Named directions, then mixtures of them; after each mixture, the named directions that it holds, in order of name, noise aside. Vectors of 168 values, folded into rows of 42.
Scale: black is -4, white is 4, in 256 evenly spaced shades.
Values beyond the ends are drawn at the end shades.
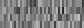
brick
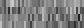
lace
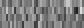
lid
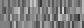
brick.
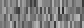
brick.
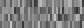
brick, lid.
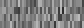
brick.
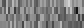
lace, lid.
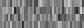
brick, lid.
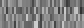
brick, lid.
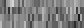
lace.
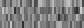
brick, lid.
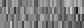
lace, lid.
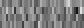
lid.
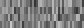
brick, lid.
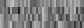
brick, lace.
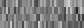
lace, lid.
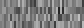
brick.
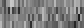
lace.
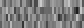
brick, lid.
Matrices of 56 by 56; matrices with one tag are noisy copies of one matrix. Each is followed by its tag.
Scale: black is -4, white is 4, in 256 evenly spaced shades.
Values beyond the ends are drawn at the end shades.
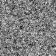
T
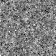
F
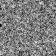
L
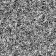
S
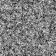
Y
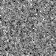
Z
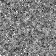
F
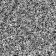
S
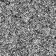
F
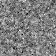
T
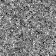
F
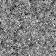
T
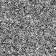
T
